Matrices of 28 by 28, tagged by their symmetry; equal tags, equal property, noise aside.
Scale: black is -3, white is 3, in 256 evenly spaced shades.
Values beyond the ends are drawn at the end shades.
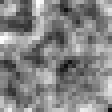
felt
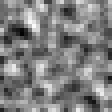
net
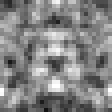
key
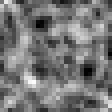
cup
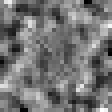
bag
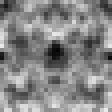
key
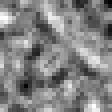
cup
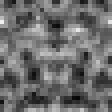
key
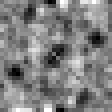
bag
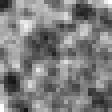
felt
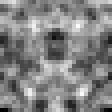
key
